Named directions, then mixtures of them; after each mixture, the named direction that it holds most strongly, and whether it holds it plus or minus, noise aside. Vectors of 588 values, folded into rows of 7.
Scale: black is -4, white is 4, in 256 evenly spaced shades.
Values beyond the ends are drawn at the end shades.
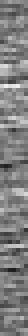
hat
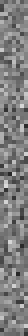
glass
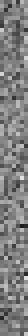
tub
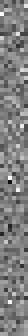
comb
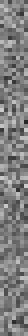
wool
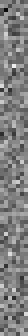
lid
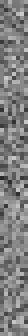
wool, minus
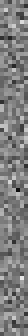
wool, plus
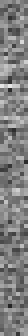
hat, plus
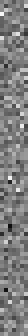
comb, plus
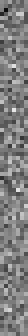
wool, minus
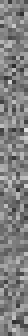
wool, plus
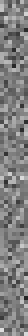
glass, minus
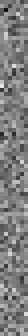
lid, plus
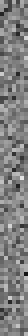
tub, plus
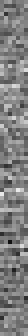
hat, plus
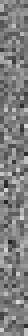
glass, minus
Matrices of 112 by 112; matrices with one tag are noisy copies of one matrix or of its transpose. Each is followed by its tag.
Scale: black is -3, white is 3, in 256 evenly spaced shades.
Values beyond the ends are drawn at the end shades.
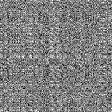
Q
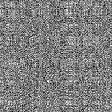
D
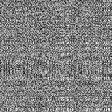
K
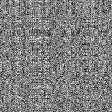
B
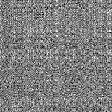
Q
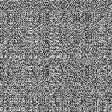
Q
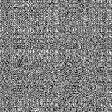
Q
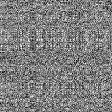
B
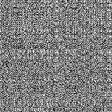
Q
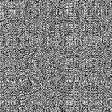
D
